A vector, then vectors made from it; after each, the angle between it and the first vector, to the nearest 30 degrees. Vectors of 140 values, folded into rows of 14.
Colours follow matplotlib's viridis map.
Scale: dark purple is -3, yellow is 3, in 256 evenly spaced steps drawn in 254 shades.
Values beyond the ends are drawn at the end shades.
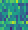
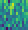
90 degrees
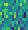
90 degrees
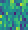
90 degrees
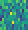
60 degrees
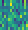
90 degrees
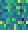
60 degrees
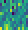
90 degrees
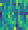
60 degrees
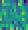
120 degrees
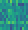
30 degrees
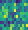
120 degrees
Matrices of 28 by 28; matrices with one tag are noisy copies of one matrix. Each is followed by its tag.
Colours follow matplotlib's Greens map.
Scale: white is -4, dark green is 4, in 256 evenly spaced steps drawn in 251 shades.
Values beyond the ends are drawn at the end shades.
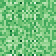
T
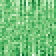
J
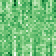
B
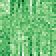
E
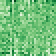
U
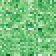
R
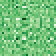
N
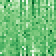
J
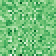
T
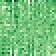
U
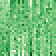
E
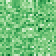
R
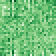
U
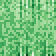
J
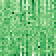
J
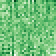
U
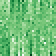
E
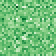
N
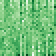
J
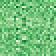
N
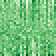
J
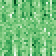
B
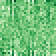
U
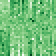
E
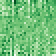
U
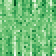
B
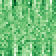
B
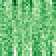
B
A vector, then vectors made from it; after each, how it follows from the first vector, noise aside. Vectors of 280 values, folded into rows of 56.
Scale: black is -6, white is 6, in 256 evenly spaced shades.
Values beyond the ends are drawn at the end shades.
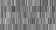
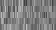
wrapped around.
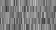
wrapped around.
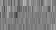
wrapped around, negated, partly zeroed.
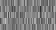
sign-scrambled.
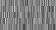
sign-scrambled.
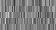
sign-scrambled.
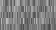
wrapped around.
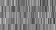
copied.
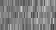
wrapped around.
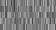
sign-scrambled.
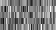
reversed, scaled up.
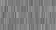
reversed, shrunk.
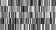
reversed, scaled up.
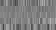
wrapped around, negated, partly zeroed.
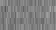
reversed, shrunk.
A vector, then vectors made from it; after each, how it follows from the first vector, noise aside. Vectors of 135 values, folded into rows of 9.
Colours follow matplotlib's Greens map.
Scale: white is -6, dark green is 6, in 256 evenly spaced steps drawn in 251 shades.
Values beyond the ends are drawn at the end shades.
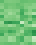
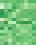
reversed.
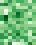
wrapped around, negated, scaled up.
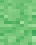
shrunk.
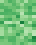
negated.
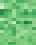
reversed.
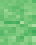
shrunk.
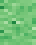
reversed, negated, partly zeroed.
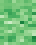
negated.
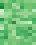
reversed, negated.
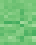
shrunk.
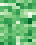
wrapped around, negated, scaled up.
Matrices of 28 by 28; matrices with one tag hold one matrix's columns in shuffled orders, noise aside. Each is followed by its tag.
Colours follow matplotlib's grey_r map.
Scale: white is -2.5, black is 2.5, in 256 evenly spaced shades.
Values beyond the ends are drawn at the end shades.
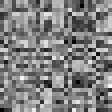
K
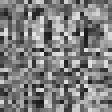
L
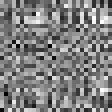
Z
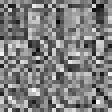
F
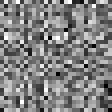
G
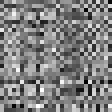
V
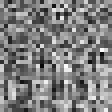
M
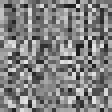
F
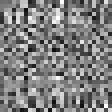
Z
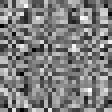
Z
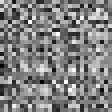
V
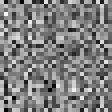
G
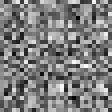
G
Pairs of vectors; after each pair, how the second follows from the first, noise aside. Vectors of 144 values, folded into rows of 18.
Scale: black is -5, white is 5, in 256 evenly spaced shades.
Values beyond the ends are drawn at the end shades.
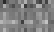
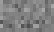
wrapped around, shrunk.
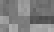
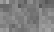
wrapped around, negated, shrunk.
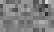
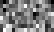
wrapped around, scaled up.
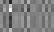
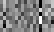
wrapped around, scaled up.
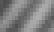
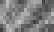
wrapped around, negated.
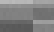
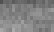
negated, shrunk.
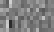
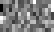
wrapped around, scaled up.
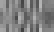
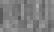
wrapped around, negated, shrunk.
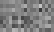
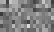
wrapped around, negated.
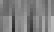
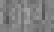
wrapped around, shrunk.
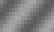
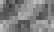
wrapped around, negated.
